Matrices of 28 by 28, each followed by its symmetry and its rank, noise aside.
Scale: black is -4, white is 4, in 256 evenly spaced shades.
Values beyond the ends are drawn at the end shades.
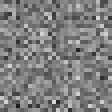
no symmetry, rank seven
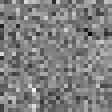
antisymmetric, rank eight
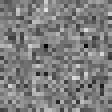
no symmetry, rank seven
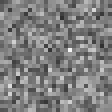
symmetric, rank eight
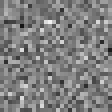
no symmetry, rank seven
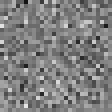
antisymmetric, rank eight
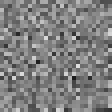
no symmetry, rank seven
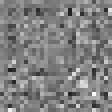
symmetric, rank six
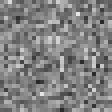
no symmetry, rank eight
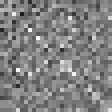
symmetric, rank eight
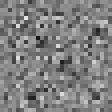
symmetric, rank six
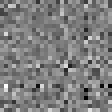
no symmetry, rank six
